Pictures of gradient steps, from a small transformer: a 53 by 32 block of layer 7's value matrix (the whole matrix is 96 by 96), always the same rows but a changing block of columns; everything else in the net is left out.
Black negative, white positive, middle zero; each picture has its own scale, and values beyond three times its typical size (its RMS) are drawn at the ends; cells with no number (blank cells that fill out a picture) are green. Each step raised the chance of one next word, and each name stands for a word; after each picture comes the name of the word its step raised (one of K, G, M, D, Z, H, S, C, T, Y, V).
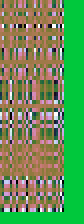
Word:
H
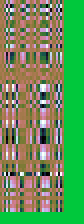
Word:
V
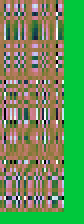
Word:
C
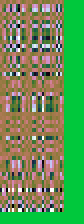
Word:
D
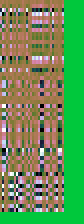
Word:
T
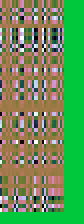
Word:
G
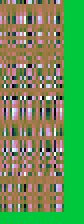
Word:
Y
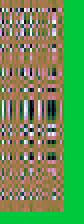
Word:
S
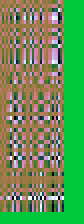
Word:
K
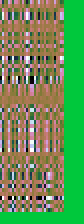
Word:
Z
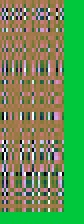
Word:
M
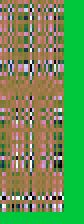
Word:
K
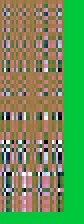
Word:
M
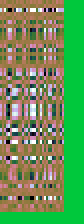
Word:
S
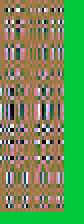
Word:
S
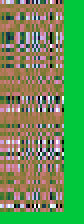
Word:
Y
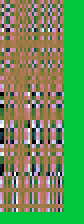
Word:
V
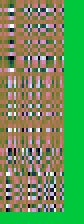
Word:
T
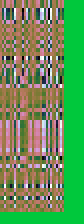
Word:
Z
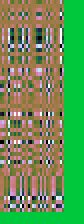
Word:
G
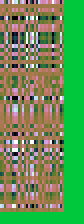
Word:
Y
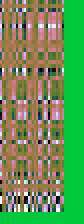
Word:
H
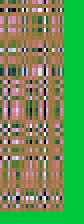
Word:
S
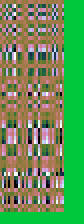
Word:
V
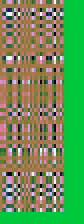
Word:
T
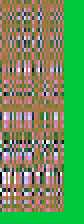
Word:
M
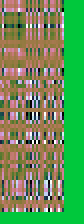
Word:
H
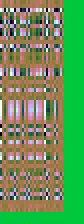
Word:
S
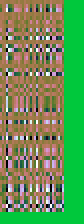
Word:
D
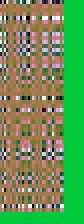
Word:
Y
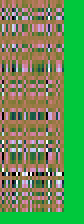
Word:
M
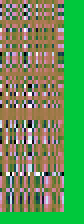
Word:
V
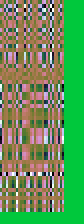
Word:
V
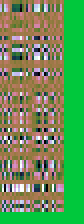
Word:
D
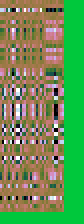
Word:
S
